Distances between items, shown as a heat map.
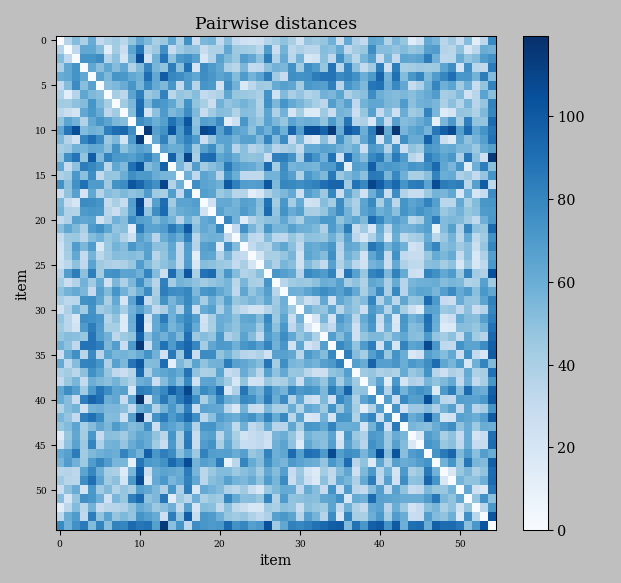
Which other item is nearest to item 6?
1
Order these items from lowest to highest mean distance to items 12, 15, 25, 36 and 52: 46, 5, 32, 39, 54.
5, 32, 46, 54, 39
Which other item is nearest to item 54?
16
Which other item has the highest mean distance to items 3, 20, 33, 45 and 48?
54
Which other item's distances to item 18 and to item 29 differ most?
19
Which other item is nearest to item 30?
45
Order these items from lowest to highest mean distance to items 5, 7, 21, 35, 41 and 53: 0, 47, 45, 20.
0, 45, 47, 20
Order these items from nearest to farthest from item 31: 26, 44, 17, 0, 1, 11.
11, 1, 0, 44, 17, 26
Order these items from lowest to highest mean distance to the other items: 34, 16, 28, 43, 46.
43, 28, 34, 46, 16
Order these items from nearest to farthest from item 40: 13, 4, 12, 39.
12, 39, 13, 4
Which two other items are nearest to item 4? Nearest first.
28, 27
